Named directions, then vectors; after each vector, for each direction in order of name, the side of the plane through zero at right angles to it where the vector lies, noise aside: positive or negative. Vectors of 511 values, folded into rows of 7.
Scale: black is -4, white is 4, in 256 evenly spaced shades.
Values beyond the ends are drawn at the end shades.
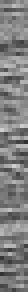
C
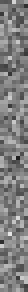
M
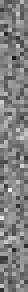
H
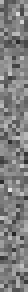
positive, positive, negative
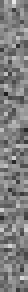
positive, negative, positive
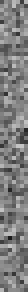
positive, negative, positive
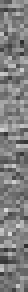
positive, positive, positive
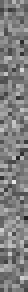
positive, positive, positive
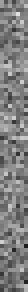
positive, positive, negative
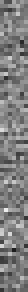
positive, positive, positive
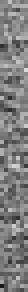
positive, negative, negative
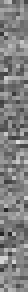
negative, negative, negative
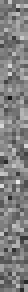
positive, positive, negative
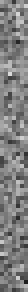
positive, positive, negative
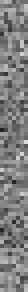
negative, negative, negative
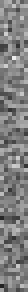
positive, negative, negative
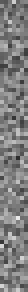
negative, positive, positive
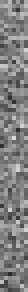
positive, negative, negative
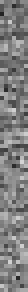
negative, positive, positive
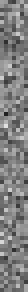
positive, positive, negative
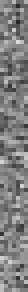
negative, negative, positive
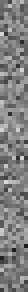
positive, positive, positive
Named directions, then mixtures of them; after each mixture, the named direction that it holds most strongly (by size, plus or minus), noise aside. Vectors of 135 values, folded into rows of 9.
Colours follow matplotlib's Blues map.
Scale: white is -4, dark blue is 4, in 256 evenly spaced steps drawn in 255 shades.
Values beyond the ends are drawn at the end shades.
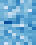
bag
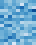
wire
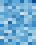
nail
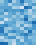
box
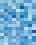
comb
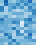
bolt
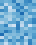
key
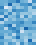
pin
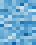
wire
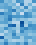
key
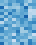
pin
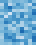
pin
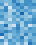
key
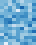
comb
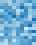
comb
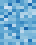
pin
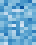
bolt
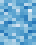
box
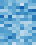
wire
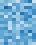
pin
